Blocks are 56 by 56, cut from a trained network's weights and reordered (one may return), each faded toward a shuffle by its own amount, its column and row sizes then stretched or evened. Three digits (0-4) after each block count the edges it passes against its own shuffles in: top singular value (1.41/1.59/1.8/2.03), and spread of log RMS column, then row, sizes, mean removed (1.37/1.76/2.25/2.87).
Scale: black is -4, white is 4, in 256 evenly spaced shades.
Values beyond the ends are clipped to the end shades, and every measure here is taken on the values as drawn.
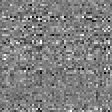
4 1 4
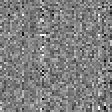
2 3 0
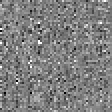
2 3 1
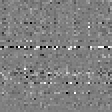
3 1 3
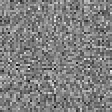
3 1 0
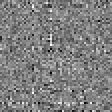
2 1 2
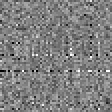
3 1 2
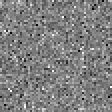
0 1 0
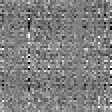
3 4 1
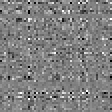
4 3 4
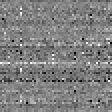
3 2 3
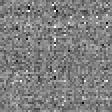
0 2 1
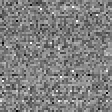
0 1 2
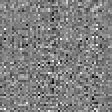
3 3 2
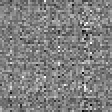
1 3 0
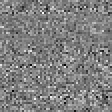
2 0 3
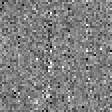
0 2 0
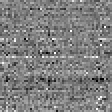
2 2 3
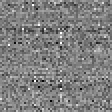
0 1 2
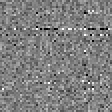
2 1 2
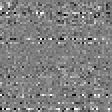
1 2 4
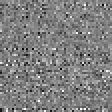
1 1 3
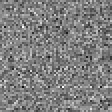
2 0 2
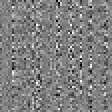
4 4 1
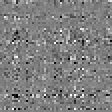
1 3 4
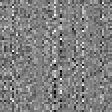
4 4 0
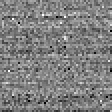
2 0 2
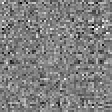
3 1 3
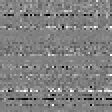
4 1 4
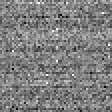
2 1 1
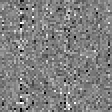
2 3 0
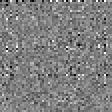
2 2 2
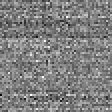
2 2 2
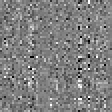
3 3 2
